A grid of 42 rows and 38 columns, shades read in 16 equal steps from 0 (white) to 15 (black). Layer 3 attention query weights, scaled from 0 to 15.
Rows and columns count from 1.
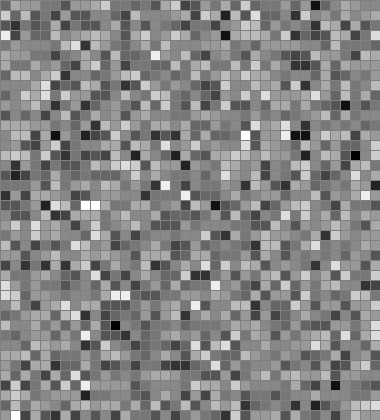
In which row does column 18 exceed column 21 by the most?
14
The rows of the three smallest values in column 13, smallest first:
30, 17, 13
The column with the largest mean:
19
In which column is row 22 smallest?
29
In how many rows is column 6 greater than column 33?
22
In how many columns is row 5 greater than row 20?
14
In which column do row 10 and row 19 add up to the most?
38
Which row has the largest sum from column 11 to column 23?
37
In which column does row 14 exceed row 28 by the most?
31
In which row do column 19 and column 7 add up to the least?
20
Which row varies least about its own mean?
12
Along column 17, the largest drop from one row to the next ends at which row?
15
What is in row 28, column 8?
10
